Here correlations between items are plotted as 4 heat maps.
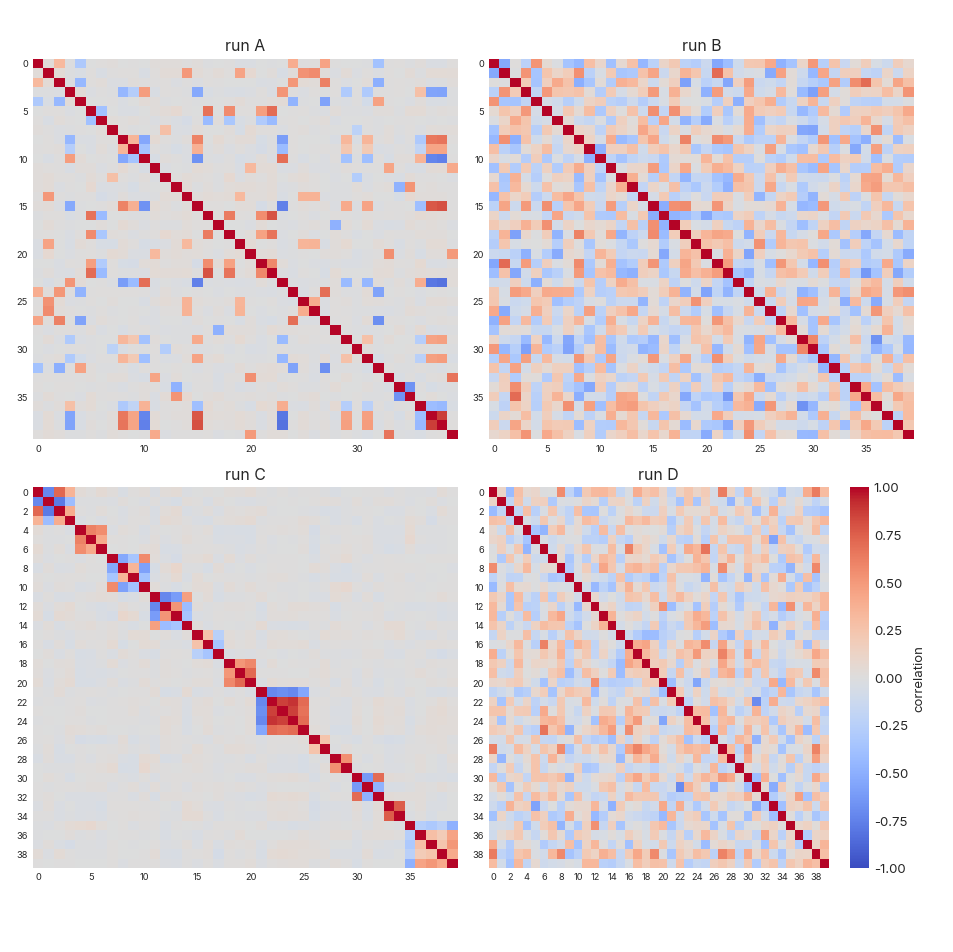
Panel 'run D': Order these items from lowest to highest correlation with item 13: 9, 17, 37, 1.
1, 9, 37, 17
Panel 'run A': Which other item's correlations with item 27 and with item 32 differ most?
24
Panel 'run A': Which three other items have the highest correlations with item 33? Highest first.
39, 20, 11
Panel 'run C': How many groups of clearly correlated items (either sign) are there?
12
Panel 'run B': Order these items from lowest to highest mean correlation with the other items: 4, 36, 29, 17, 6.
29, 4, 6, 36, 17
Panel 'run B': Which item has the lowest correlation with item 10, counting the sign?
9
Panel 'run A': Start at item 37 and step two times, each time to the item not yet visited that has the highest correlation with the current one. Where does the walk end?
15
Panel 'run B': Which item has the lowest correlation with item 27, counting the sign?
0
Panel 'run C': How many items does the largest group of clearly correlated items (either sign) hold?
5
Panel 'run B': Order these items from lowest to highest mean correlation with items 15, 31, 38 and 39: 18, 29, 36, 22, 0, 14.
29, 22, 0, 14, 18, 36
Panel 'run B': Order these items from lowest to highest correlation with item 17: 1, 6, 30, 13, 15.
30, 6, 1, 13, 15
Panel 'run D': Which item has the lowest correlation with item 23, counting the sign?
26
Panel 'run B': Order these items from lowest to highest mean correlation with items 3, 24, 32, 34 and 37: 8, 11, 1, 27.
8, 11, 27, 1
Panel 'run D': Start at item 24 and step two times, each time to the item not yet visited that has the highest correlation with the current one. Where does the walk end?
27
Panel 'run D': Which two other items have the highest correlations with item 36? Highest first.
32, 25
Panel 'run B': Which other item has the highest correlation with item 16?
6
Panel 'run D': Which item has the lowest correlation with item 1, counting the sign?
28
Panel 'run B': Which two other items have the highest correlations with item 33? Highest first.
8, 22
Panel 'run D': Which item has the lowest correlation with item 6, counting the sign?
4
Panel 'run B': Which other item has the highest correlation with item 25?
19
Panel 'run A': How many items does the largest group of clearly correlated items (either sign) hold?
11
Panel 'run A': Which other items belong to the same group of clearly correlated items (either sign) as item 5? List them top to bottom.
6, 16, 18, 21, 22
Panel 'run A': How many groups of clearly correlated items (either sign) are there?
8
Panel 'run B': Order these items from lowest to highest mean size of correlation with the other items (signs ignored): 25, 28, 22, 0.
28, 25, 0, 22
